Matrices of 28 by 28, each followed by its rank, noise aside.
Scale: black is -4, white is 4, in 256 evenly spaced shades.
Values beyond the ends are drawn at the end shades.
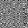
four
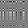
one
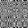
two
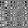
two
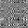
three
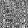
three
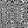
three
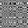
two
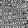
four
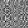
three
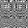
two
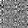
three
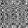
three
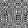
two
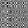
two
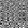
three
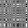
one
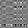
one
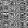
three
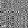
three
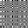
one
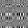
one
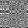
two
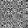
four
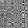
three
